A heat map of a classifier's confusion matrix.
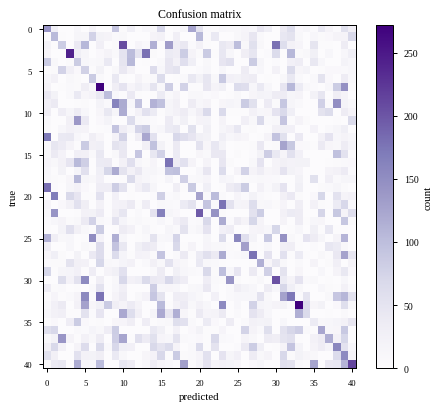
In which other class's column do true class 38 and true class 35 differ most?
32
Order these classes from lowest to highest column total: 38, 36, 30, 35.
35, 36, 30, 38
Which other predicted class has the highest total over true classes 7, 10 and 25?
39
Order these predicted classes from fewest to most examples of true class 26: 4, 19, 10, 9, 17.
4, 19, 10, 17, 9
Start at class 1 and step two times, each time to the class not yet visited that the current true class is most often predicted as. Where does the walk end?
22
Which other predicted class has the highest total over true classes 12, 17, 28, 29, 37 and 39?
9
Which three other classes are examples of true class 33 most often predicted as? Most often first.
23, 5, 15
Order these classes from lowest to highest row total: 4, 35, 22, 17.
35, 4, 17, 22
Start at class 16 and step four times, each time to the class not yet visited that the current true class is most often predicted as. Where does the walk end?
14
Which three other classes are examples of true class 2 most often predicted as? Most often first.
10, 30, 16
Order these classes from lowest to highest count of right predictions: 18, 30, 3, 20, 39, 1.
18, 1, 20, 39, 30, 3
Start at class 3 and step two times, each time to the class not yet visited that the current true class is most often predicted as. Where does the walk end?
0
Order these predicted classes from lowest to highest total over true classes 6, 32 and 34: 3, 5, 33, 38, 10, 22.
3, 22, 38, 33, 10, 5
